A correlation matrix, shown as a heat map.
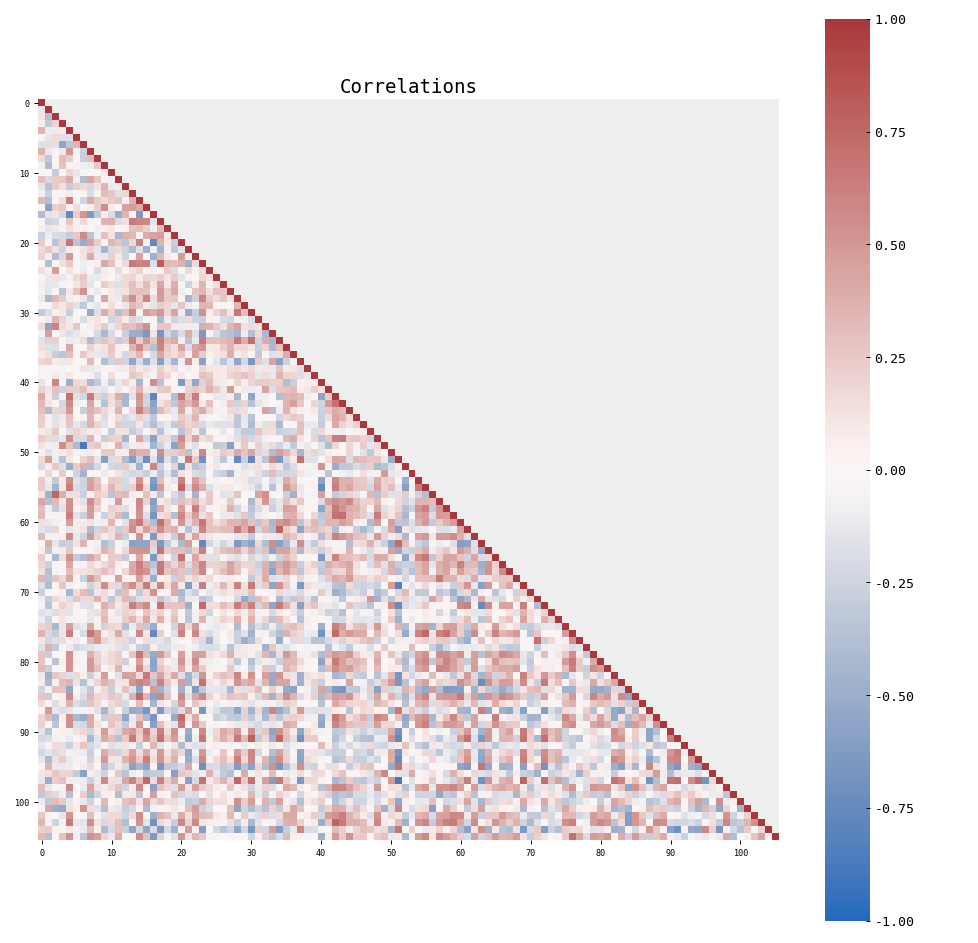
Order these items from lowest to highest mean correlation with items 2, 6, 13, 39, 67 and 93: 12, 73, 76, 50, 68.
76, 68, 73, 12, 50
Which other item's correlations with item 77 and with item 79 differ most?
60
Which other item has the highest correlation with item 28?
97
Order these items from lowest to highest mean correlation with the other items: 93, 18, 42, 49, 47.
47, 49, 93, 18, 42
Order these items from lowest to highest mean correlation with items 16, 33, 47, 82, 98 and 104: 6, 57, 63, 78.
78, 57, 6, 63
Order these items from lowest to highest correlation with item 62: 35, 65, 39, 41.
39, 41, 35, 65
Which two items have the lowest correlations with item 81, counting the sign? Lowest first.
16, 84
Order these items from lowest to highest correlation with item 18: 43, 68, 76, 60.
76, 68, 43, 60
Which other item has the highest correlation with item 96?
49
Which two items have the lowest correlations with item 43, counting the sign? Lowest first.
84, 16
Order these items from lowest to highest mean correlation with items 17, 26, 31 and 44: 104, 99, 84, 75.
104, 84, 99, 75
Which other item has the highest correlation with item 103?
42
